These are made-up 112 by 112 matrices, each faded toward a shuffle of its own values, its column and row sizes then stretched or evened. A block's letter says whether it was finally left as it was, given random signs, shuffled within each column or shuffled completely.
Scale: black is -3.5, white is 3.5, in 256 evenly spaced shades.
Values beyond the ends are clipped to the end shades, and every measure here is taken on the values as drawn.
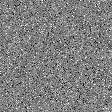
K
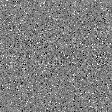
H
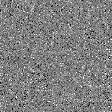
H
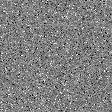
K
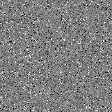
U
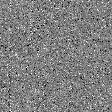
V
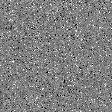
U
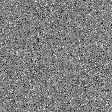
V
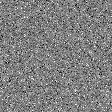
K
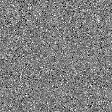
H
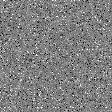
U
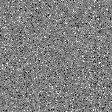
V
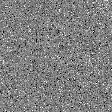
V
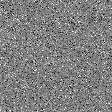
K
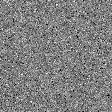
K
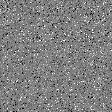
U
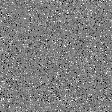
U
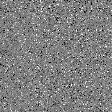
U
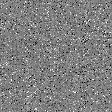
U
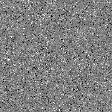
U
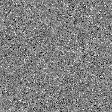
U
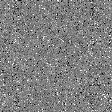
H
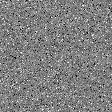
K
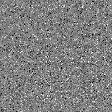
H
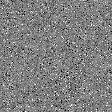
V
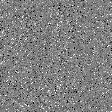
U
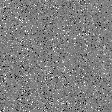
U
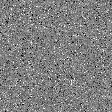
V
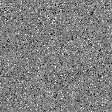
U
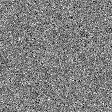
K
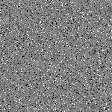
K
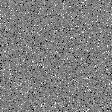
V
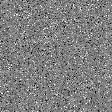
V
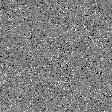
H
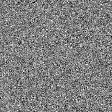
U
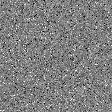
V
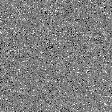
H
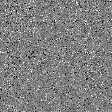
U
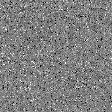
H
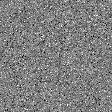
V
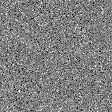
V
